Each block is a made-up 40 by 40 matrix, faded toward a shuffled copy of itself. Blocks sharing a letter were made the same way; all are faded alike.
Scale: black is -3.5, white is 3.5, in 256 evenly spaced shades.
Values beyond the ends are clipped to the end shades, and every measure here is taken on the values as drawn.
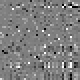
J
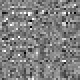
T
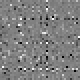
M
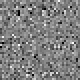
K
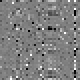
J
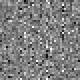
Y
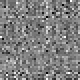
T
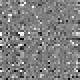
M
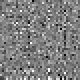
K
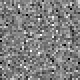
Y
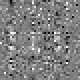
M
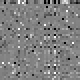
J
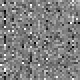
Y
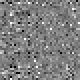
M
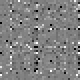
J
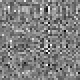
T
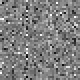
Y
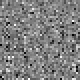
K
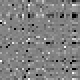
J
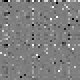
J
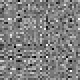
T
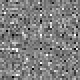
T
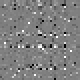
J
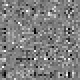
M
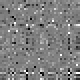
J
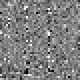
Y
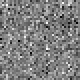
Y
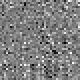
K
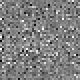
K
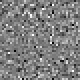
K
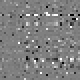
J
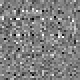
M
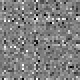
M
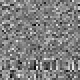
T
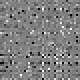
J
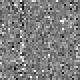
Y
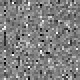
Y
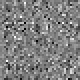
K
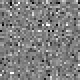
M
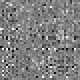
M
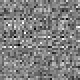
T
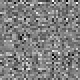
T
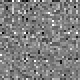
M
